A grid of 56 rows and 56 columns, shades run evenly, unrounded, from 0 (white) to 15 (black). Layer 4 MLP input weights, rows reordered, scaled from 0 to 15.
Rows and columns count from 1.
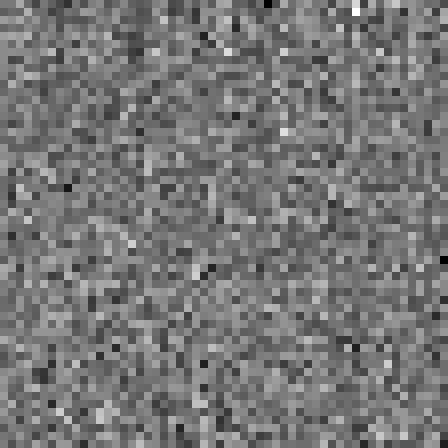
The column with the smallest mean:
29
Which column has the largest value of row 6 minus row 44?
27
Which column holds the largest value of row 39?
12
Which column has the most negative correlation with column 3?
9
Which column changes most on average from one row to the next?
30
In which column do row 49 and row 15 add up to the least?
41
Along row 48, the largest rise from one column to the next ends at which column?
49
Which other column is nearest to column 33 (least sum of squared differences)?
44
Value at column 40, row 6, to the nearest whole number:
11
